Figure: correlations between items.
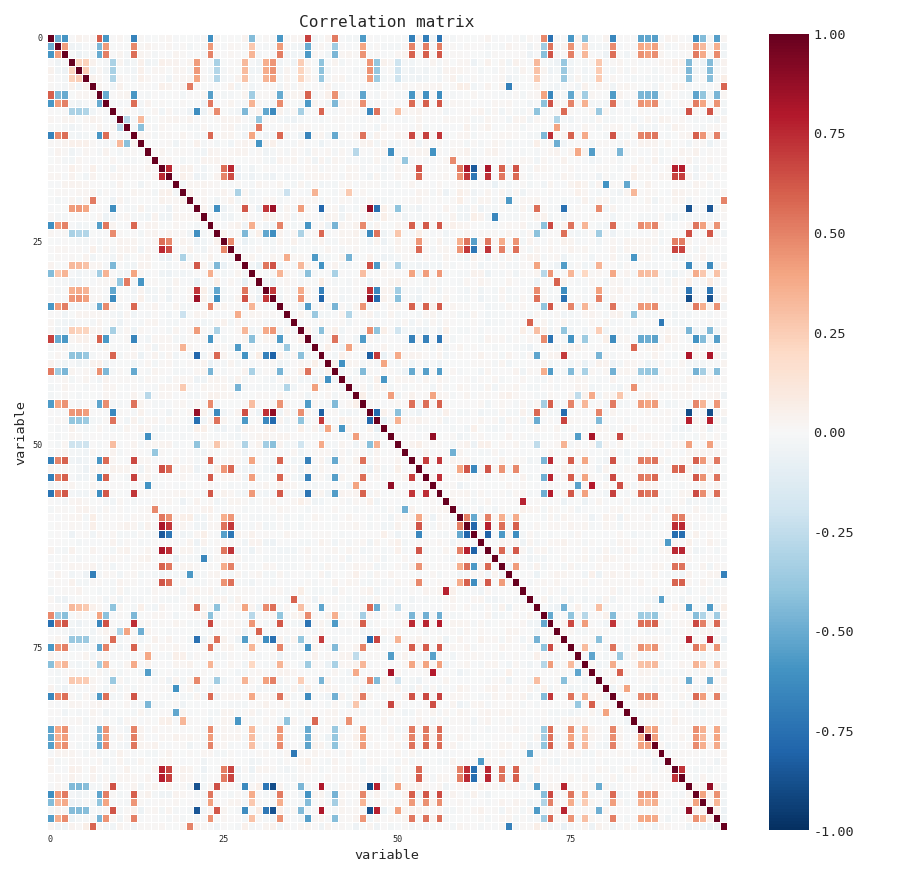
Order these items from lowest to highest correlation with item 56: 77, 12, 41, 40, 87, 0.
0, 41, 40, 77, 87, 12
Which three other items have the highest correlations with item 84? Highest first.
38, 43, 19
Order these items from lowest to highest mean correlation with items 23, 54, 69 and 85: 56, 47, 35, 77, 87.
47, 35, 77, 87, 56
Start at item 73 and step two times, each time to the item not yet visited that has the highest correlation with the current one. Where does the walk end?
11
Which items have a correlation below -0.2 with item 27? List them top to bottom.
19, 38, 43, 84
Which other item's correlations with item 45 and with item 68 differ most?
57
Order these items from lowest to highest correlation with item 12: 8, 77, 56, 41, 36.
41, 36, 77, 8, 56
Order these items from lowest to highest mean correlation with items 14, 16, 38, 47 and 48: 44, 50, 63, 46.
46, 44, 50, 63
